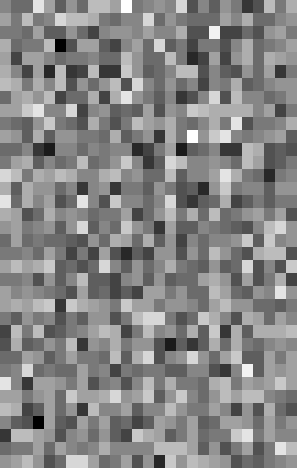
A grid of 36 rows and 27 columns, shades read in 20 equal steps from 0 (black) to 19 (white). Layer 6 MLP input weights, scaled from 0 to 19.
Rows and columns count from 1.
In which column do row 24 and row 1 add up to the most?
12
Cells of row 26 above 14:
1
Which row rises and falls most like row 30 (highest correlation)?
23
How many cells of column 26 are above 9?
22
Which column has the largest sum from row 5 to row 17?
16
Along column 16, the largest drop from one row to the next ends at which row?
27
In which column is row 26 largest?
20
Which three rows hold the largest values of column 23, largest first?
29, 34, 21
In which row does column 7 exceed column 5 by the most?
36
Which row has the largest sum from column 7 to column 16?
31
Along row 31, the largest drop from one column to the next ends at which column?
15
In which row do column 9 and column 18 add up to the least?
3
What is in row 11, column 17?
9
